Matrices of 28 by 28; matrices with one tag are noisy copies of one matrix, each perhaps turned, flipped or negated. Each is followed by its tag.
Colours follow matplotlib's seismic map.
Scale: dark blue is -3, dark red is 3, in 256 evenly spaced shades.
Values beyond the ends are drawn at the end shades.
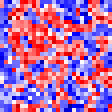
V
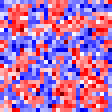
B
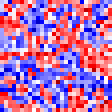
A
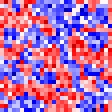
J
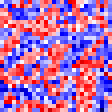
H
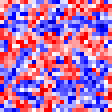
B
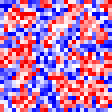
B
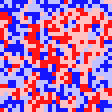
V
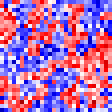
J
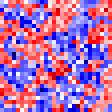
A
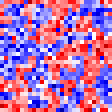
J
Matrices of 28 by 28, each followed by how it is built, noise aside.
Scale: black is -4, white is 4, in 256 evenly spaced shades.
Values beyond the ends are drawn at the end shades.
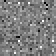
sparse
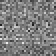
repeating columns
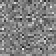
low rank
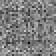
blocks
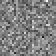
repeating rows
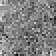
smooth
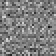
blocks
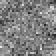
smooth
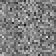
repeating rows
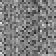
repeating rows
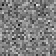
repeating columns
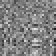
low rank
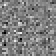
low rank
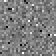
sparse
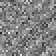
Hankel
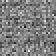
blocks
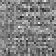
blocks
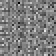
repeating rows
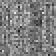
blocks
